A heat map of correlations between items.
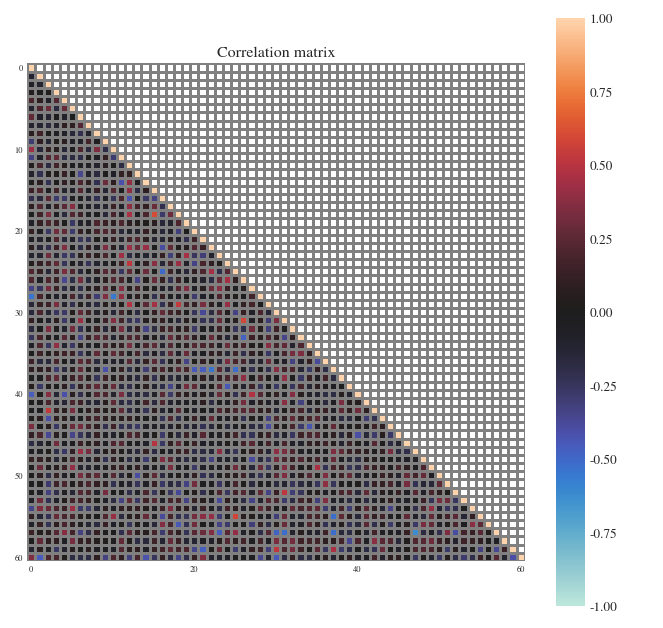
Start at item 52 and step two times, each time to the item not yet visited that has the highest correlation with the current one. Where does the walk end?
26
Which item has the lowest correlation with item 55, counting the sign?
37
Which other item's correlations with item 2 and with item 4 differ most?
40
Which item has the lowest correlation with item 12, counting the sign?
16
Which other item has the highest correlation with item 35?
49
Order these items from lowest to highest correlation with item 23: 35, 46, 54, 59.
54, 46, 35, 59
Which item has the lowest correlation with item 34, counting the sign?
44
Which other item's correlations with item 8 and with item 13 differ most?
50
